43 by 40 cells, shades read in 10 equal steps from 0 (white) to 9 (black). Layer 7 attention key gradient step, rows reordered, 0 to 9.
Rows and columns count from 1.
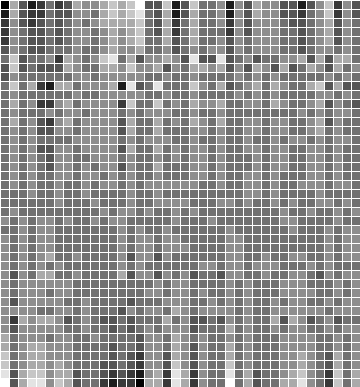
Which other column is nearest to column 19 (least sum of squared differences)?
37
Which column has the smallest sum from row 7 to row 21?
15
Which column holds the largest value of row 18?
6
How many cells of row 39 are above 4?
20
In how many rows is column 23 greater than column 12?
13
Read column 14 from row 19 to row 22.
6 5 5 5
